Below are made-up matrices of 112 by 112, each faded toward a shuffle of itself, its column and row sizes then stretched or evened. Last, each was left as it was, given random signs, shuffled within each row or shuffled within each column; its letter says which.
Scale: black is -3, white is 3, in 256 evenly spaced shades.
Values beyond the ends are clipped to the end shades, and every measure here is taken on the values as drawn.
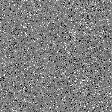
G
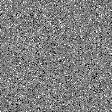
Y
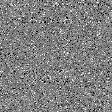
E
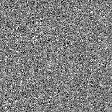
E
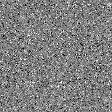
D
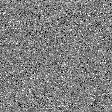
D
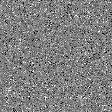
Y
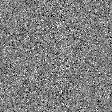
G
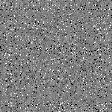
E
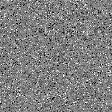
E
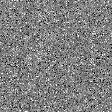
Y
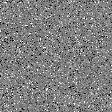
Y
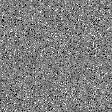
Y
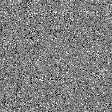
Y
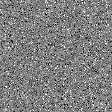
G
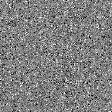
Y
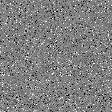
D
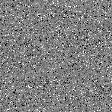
D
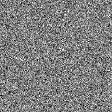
E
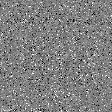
Y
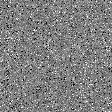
G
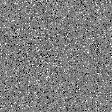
Y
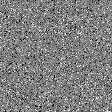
D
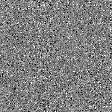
E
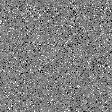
Y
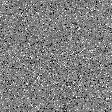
D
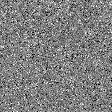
D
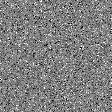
G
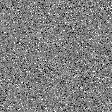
D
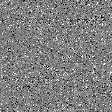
Y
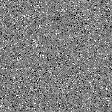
E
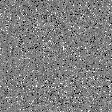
Y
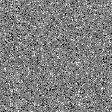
E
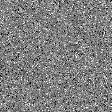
G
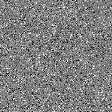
E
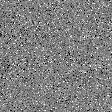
D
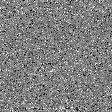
D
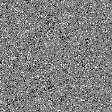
Y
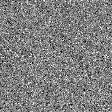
D
